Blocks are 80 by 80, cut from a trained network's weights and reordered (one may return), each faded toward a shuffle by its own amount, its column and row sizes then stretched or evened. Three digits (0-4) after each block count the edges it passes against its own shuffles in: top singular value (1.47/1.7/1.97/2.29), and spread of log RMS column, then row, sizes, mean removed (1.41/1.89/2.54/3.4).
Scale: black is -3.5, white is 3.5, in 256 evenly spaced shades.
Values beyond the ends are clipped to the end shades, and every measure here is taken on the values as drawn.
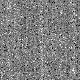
0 0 0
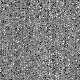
0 1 0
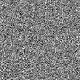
2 1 1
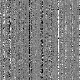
4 4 0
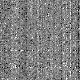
3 2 2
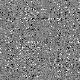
0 2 2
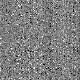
0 1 1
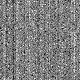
3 1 0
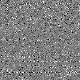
0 1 2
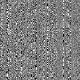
3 4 0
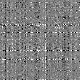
3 2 3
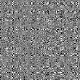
3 3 3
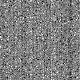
1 0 1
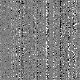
2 4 1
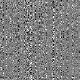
2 4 0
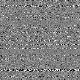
1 0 4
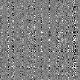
3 4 2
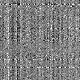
4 1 3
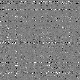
1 2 3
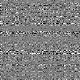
3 1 4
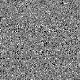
0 1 2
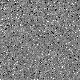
0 0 1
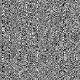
3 3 0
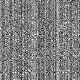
4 0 2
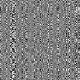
4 4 0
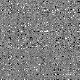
0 2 3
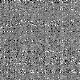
1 0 3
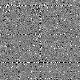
3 1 2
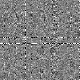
3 2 2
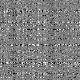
2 0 4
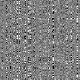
4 4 2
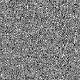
1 2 0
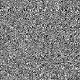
2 1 2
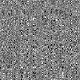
3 3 2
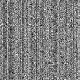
4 0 0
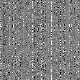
2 4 1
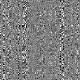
3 4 1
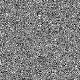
1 1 1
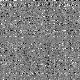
0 0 3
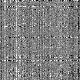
4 2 3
